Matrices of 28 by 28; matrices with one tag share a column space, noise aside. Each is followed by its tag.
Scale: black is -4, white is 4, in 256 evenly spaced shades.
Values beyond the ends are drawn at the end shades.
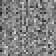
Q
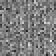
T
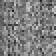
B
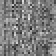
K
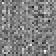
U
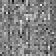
K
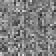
B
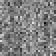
T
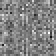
K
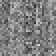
Q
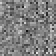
Q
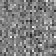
B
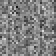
U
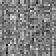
K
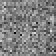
T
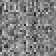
B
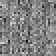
Q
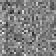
T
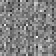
B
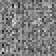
Q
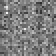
U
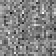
U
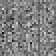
T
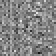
Q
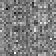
Q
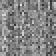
B
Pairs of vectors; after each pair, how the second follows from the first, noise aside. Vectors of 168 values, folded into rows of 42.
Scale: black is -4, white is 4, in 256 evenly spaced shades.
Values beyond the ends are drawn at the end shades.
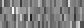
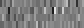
reversed, partly zeroed.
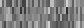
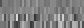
reversed, negated, partly zeroed.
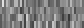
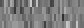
reversed, partly zeroed.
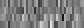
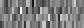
reversed, negated.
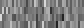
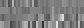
negated, partly zeroed.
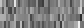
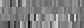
wrapped around, negated, partly zeroed.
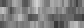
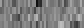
negated, partly zeroed.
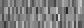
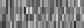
reversed, negated.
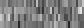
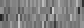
negated, partly zeroed.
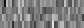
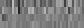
negated, partly zeroed.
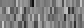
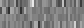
negated, partly zeroed.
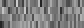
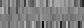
reversed, partly zeroed.
